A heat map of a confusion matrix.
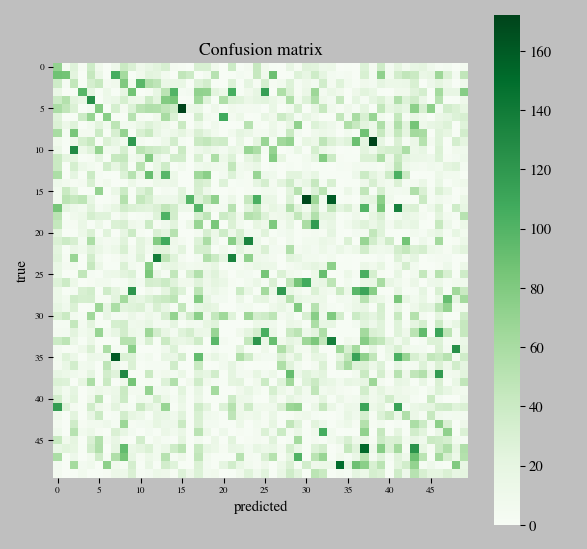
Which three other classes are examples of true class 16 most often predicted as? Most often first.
30, 33, 24
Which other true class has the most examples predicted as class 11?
13
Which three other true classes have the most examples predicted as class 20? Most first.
6, 30, 4
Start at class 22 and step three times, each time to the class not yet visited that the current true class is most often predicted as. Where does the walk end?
29
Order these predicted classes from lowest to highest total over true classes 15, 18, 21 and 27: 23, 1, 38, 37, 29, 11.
11, 1, 29, 38, 23, 37
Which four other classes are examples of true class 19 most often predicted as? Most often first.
31, 26, 17, 30
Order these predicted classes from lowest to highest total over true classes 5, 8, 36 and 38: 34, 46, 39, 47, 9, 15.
34, 47, 46, 39, 9, 15
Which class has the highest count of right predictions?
33
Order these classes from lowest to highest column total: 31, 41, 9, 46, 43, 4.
9, 4, 43, 31, 46, 41
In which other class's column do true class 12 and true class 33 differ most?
24
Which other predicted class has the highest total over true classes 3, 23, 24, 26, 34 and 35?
21
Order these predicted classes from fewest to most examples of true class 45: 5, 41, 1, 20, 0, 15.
20, 1, 15, 41, 0, 5
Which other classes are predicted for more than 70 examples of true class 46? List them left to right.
8, 37, 39, 43
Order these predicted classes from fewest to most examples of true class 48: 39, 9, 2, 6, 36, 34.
9, 39, 2, 6, 36, 34
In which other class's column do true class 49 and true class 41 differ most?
0
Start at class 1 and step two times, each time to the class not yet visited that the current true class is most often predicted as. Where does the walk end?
43
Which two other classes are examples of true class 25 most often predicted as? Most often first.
37, 32
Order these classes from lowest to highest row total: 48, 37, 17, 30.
37, 48, 30, 17
